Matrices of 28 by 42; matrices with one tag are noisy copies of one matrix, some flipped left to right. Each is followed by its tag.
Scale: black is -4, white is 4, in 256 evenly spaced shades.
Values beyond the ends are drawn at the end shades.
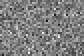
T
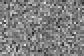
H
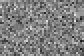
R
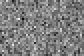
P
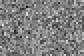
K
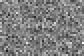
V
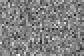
V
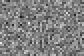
V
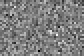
H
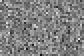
K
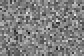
K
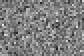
K
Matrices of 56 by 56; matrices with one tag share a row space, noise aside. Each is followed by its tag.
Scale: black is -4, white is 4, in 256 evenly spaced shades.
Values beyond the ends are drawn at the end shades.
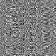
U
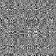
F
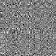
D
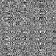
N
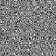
D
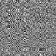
N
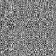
F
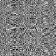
U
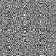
N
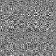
F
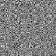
D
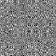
F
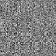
D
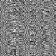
U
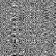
U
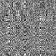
N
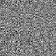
D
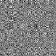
F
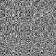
D
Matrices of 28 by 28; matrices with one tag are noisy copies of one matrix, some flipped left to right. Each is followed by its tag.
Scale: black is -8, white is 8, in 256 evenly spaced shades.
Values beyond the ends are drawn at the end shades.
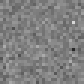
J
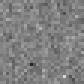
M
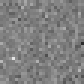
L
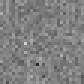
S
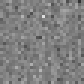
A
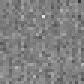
A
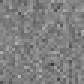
M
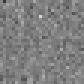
A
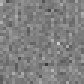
S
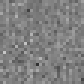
S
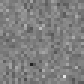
M
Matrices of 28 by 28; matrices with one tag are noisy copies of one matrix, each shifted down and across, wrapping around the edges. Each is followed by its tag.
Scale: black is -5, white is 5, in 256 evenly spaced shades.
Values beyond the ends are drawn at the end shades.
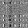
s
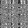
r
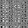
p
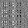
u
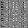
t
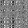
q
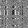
r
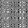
p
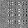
u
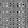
p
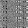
u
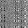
u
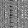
t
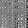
q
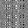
u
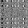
s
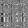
r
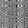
p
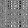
q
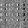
s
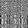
r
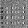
s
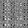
p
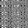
p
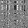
r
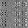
u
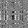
r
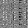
t
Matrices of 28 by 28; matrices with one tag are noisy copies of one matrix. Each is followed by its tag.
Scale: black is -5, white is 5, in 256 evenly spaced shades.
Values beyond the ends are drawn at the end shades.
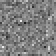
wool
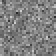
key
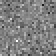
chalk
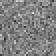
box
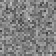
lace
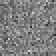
box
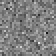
lace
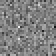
chalk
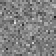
key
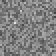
key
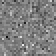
wool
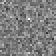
lace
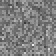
wool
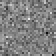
lace
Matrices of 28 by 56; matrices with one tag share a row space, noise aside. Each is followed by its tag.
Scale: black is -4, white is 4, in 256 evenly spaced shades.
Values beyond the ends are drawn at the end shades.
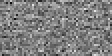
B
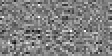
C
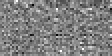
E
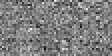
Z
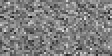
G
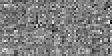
B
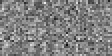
G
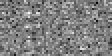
C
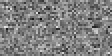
B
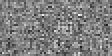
Z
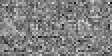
B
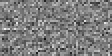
B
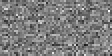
B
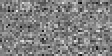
Z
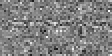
E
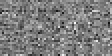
B
